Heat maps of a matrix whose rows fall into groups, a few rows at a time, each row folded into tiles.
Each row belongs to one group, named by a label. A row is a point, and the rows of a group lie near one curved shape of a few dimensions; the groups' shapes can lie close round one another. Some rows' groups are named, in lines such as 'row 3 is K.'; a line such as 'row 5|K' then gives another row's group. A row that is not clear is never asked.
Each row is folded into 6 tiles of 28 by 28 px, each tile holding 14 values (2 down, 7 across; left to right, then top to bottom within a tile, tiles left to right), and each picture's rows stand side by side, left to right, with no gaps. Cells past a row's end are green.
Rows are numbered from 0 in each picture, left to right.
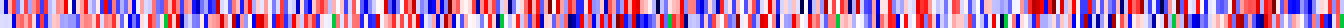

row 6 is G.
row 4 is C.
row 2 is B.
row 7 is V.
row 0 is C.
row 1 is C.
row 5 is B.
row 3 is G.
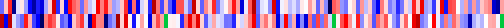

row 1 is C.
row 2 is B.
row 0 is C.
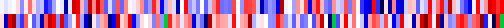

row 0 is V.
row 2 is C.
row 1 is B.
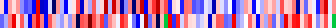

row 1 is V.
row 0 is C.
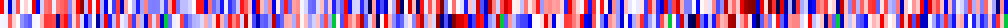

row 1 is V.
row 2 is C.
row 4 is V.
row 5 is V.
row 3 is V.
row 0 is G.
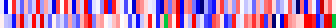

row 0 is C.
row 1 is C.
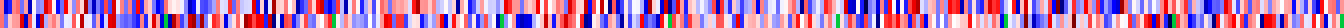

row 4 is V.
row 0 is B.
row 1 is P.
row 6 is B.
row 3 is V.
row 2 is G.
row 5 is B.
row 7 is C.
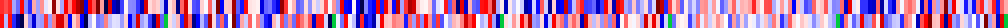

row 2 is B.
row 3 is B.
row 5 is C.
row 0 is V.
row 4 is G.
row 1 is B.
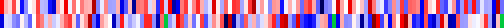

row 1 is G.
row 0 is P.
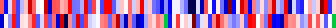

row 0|G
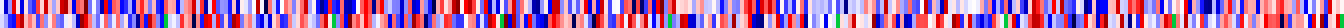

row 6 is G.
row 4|V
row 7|C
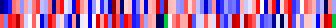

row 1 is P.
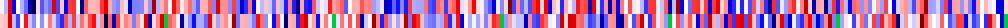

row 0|C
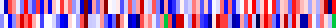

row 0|C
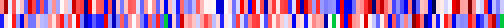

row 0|V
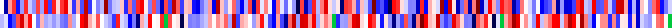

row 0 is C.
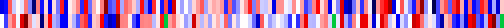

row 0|C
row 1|G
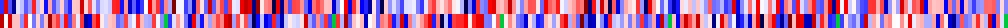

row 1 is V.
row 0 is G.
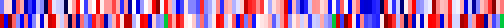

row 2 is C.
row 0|C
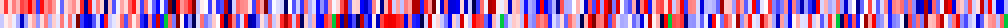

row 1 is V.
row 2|V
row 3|C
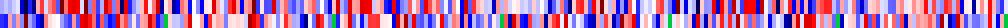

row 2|V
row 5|G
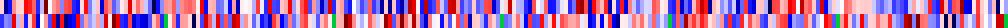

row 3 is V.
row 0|G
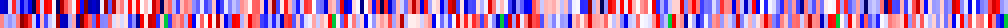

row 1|P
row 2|B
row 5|B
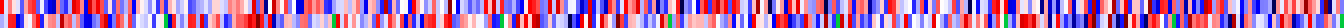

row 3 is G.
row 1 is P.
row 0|V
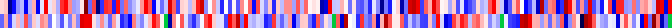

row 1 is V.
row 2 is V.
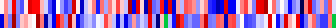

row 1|V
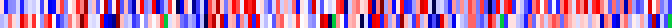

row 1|B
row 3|G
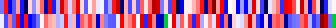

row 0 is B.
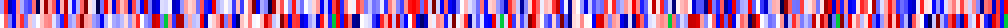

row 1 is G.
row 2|V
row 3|G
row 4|B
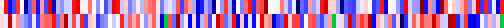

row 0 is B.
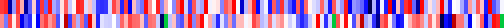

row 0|B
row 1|C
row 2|C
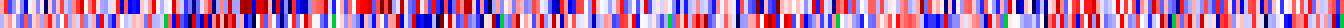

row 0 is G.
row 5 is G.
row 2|G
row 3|V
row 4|G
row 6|B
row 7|V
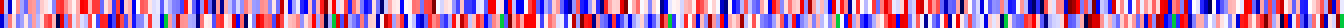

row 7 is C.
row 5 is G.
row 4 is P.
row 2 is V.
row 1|C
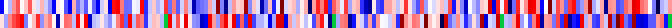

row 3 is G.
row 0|V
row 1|B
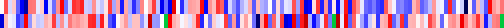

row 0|G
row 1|G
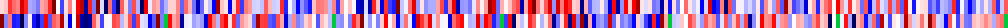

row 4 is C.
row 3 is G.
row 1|C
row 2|B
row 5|C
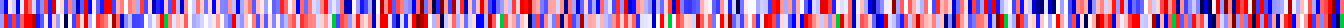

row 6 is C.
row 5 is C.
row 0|G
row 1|V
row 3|V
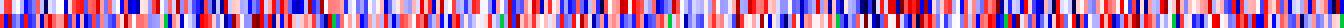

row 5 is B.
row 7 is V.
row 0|V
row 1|C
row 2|P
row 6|C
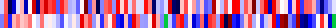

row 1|G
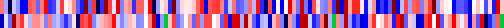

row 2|V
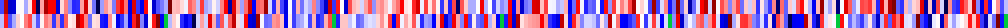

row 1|V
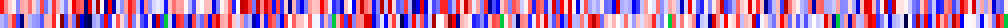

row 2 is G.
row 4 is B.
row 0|V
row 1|V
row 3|C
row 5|G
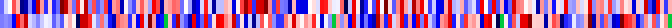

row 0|B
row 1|V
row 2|B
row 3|C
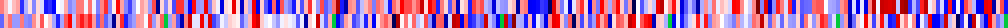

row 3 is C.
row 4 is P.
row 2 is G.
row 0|P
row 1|C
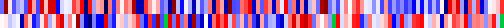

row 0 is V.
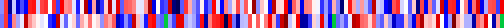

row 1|G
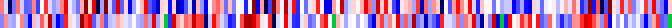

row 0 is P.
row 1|P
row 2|V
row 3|P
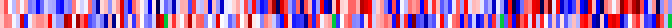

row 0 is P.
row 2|V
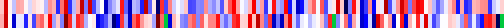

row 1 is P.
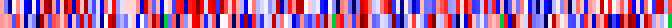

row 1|G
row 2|G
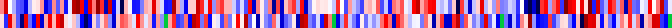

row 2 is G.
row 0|V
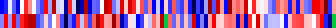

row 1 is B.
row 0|G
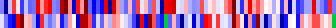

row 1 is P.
